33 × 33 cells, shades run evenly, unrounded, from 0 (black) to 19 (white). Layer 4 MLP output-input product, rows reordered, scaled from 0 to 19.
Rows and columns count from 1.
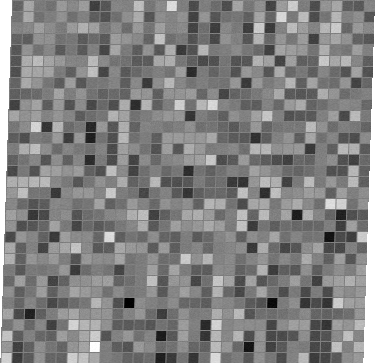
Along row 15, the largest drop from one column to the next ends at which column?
20
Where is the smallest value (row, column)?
28, 12
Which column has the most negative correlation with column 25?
9
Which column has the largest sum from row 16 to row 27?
24
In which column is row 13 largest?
11
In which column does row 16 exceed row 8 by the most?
32
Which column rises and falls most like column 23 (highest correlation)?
2
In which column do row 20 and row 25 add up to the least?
27
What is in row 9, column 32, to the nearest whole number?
9
